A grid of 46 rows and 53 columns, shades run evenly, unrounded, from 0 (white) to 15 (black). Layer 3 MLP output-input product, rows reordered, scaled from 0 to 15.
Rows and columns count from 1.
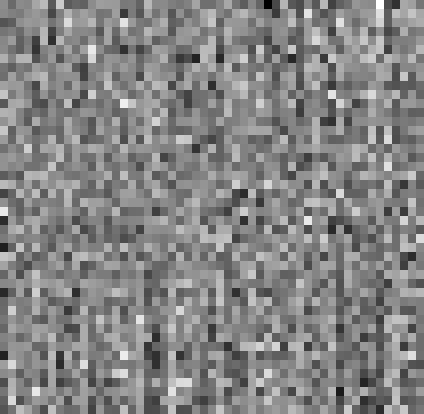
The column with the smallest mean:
2
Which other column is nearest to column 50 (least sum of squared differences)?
42
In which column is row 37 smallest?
22
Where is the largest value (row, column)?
1, 34
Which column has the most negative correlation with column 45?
3
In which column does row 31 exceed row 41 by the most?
11
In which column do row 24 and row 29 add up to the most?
51
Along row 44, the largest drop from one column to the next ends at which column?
44
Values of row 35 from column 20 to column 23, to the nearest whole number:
8 6 6 2
